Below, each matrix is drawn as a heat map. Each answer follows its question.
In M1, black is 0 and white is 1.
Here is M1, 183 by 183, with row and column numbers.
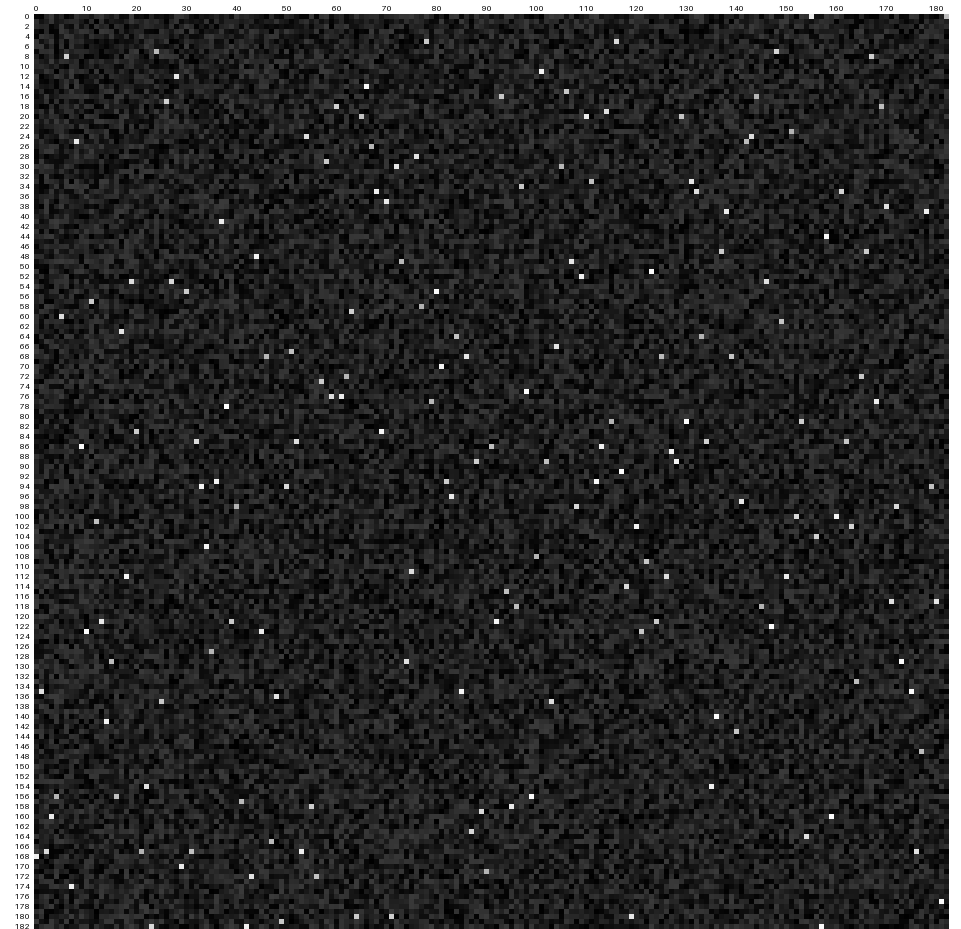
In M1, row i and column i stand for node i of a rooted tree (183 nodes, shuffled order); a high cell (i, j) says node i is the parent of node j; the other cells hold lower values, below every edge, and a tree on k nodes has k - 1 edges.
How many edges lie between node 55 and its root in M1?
9
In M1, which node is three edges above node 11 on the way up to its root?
49
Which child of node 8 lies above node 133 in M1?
167
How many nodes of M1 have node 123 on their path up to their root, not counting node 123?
9
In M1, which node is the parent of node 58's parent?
170
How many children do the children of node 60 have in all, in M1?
2
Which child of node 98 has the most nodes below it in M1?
108
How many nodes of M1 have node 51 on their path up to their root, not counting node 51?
10
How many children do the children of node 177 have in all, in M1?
1
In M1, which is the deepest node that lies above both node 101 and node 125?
68
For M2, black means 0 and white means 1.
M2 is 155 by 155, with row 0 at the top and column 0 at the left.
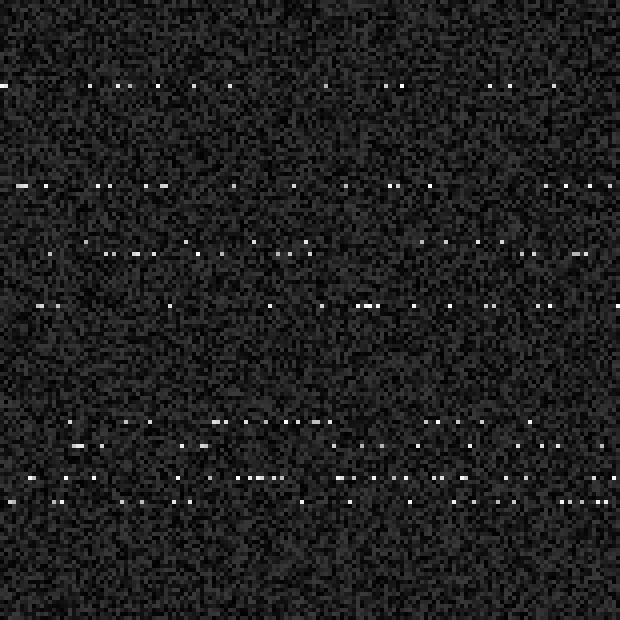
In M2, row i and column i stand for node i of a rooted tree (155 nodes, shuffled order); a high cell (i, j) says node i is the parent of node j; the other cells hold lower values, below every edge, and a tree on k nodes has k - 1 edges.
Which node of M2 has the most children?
119
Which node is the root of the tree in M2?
60
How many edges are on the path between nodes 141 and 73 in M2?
2
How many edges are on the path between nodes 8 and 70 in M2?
2
